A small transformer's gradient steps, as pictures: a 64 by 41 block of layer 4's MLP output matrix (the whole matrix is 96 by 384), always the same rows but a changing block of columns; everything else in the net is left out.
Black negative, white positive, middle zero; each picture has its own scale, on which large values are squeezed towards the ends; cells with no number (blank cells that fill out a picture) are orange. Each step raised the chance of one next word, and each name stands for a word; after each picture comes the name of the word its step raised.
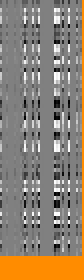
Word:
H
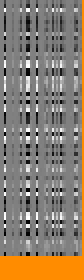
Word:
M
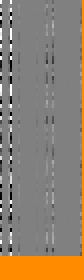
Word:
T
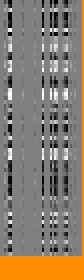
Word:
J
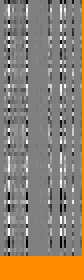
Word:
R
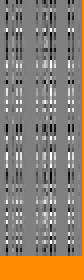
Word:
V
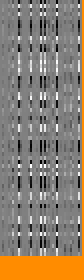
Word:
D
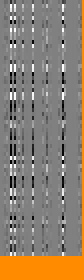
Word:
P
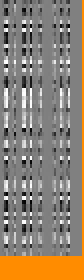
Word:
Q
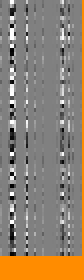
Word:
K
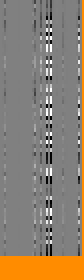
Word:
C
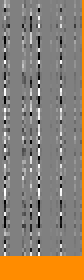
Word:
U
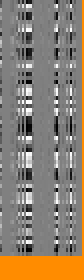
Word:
V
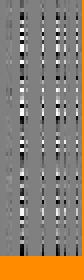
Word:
C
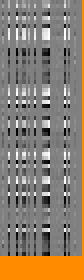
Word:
K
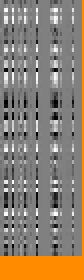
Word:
H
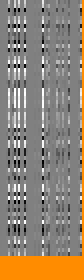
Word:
Q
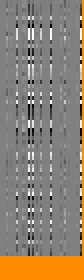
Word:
K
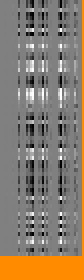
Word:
J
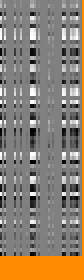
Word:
K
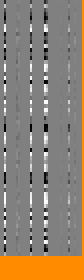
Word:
V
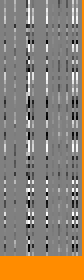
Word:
H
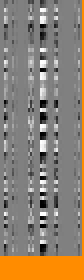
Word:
H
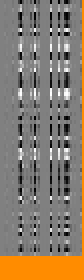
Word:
J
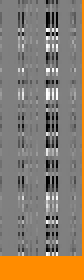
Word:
J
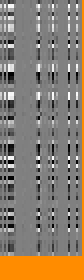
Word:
P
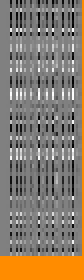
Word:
J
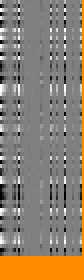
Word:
T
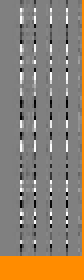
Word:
H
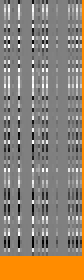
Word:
R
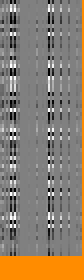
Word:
M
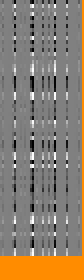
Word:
D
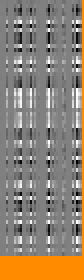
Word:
Q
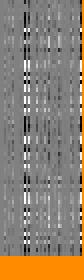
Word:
V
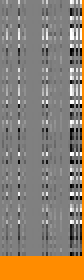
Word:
K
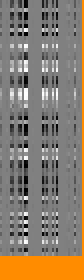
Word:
J
